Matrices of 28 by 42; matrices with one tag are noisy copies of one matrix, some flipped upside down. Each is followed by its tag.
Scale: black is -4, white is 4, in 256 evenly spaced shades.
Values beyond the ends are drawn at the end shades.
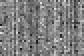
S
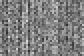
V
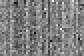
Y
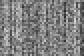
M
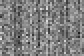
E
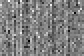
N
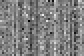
S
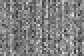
Y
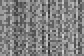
Y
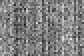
Y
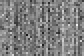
Y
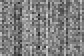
E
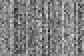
Y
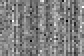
S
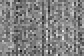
Y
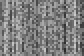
M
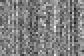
S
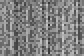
Y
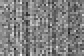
N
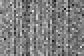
N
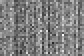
Y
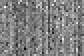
Y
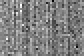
N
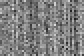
S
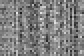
S
